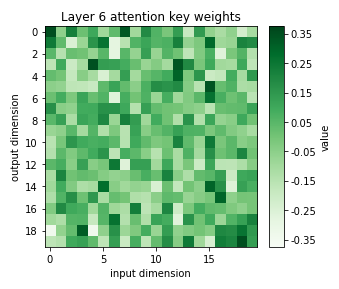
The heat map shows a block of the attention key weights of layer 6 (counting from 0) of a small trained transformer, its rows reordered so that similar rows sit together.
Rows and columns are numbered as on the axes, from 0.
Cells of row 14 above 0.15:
3
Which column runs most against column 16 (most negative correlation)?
0
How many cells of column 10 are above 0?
10
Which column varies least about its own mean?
11
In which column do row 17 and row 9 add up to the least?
7
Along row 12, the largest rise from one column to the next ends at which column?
8
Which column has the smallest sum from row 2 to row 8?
2
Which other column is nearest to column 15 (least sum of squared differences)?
5
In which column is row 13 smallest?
17
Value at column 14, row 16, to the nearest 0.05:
0.1
